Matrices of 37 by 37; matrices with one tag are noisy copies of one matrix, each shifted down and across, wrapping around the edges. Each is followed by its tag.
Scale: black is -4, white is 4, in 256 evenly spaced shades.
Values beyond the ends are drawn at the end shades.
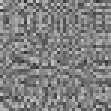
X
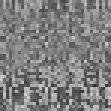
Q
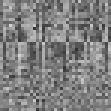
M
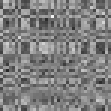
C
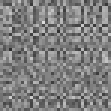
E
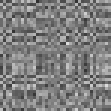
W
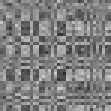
C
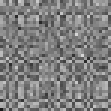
E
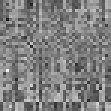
M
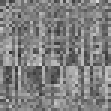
M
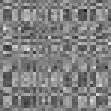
C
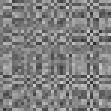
W
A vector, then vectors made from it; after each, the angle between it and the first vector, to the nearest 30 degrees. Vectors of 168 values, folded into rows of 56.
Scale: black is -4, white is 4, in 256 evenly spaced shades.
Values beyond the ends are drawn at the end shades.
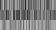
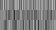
60 degrees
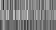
150 degrees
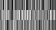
120 degrees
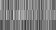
150 degrees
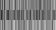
60 degrees
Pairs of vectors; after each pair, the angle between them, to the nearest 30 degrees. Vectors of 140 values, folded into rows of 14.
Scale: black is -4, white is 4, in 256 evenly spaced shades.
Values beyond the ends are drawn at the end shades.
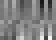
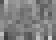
60 degrees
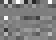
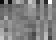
60 degrees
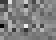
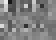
150 degrees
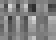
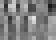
30 degrees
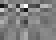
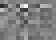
30 degrees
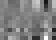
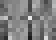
60 degrees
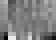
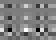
90 degrees
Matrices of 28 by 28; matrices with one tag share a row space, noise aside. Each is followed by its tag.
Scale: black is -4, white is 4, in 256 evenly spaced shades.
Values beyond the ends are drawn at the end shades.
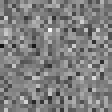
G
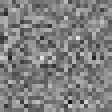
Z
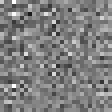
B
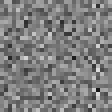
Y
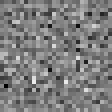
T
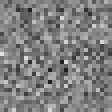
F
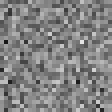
Z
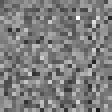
Y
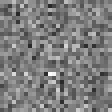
F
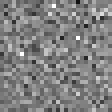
F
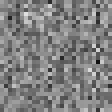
Y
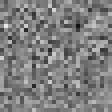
T
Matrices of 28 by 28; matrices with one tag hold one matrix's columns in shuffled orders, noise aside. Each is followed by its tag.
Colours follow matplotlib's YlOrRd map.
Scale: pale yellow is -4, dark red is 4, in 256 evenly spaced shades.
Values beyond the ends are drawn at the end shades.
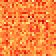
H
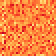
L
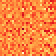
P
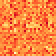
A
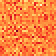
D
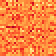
D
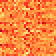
P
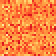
L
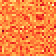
D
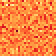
D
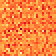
P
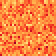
L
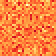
D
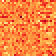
H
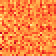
L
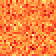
L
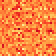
P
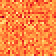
H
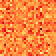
P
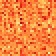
A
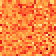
L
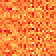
P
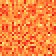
L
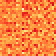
P
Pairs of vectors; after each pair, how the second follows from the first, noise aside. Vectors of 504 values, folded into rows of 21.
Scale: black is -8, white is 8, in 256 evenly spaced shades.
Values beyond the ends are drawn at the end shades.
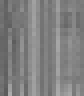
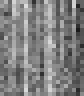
reversed, scaled up.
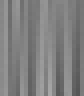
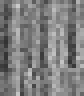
wrapped around, scaled up.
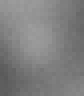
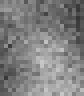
reversed, scaled up.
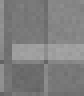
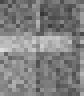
reversed, scaled up.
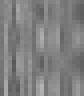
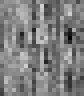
wrapped around, negated, scaled up.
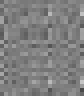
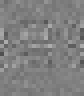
negated, partly zeroed.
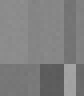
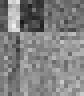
reversed, scaled up.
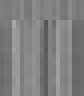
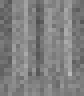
reversed.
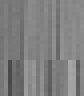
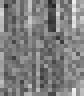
wrapped around, negated, scaled up.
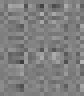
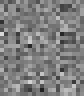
reversed, scaled up.
